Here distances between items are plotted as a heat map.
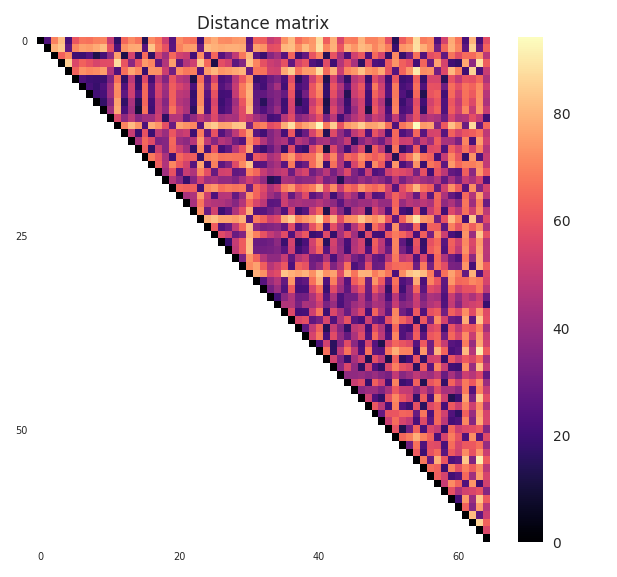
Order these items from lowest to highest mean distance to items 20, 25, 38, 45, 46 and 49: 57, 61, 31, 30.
31, 57, 61, 30
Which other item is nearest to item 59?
46
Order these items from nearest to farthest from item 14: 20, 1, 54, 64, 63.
64, 20, 54, 63, 1
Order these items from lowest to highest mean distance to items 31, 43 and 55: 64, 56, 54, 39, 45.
64, 45, 39, 56, 54
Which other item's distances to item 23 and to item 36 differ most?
54
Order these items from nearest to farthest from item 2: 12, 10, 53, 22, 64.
12, 22, 53, 10, 64
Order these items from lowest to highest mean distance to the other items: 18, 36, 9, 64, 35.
18, 9, 35, 64, 36
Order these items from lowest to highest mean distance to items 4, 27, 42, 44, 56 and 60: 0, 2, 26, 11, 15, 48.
48, 26, 2, 15, 0, 11
